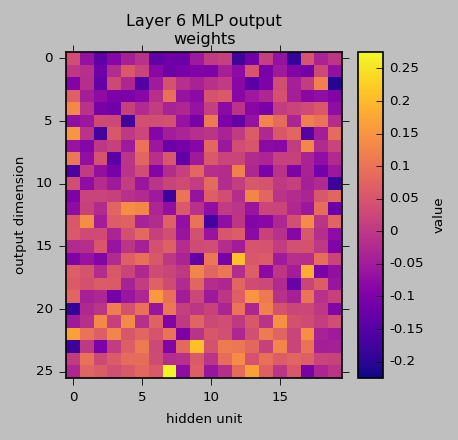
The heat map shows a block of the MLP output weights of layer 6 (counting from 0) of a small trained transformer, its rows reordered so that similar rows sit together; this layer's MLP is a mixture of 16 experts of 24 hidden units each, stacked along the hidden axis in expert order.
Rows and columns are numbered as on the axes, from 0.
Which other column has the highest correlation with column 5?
12
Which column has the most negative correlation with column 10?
1
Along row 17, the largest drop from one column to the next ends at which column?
18
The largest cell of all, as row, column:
25, 7
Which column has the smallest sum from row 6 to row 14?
6
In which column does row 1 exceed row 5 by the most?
4
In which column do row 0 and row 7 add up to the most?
17
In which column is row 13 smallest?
10
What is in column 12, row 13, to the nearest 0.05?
0
